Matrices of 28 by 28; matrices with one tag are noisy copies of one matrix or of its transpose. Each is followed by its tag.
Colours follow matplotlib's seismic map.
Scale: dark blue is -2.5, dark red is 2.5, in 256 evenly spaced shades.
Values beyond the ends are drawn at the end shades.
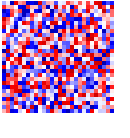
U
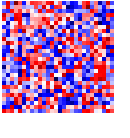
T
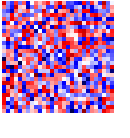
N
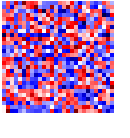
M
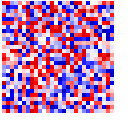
N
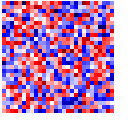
T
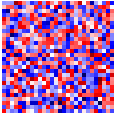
U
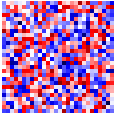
M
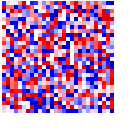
U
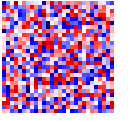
U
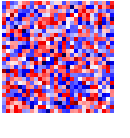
U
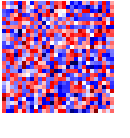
N
